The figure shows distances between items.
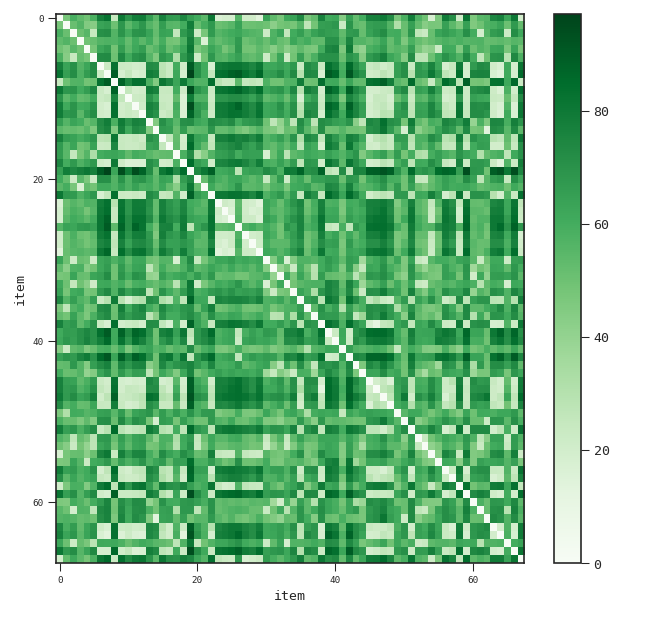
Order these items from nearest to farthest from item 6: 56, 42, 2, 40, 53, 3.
56, 3, 53, 2, 40, 42
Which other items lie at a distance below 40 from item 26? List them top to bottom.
19, 39, 40, 42
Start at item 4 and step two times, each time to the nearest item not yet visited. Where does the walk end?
43
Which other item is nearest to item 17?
30
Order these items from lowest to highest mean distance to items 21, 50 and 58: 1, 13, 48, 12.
1, 13, 48, 12
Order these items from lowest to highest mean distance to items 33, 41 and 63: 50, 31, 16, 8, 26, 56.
16, 56, 31, 50, 8, 26
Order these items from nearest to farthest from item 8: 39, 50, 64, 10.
50, 39, 10, 64
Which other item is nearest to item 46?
38
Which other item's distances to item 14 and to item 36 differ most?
62
